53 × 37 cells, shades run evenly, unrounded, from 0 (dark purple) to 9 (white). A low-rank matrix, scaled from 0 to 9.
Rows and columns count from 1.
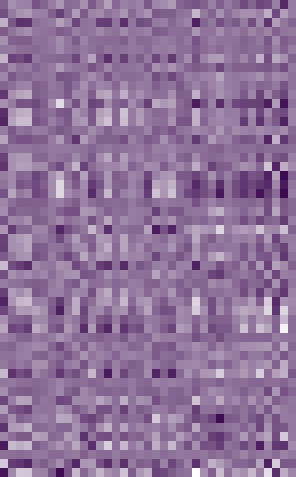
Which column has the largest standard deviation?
36
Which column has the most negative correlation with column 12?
22
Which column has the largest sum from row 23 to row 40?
25
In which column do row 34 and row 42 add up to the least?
8
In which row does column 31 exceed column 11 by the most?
37
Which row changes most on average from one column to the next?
53
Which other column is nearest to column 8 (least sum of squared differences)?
21
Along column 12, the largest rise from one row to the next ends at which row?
26
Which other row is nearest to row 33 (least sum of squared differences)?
28
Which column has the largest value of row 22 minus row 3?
14
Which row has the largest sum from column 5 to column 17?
50
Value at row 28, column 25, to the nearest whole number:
5
